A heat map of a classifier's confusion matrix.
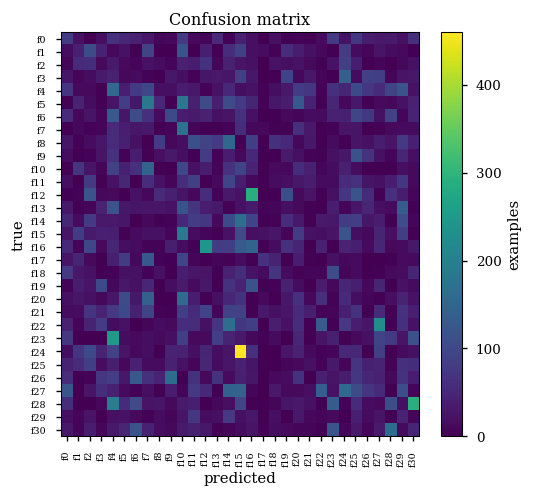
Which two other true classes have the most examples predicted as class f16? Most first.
f12, f19
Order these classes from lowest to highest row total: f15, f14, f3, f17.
f17, f3, f15, f14
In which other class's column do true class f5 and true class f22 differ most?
f27
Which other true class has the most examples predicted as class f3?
f19
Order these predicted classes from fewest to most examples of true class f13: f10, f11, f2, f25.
f2, f25, f11, f10
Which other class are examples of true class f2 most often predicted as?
f24
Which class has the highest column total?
f15
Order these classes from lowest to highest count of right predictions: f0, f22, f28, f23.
f23, f0, f28, f22
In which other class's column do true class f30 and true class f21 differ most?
f28
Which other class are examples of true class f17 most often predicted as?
f7
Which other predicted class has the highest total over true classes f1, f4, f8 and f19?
f14
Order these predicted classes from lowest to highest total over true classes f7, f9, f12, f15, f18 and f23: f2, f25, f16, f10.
f2, f25, f16, f10
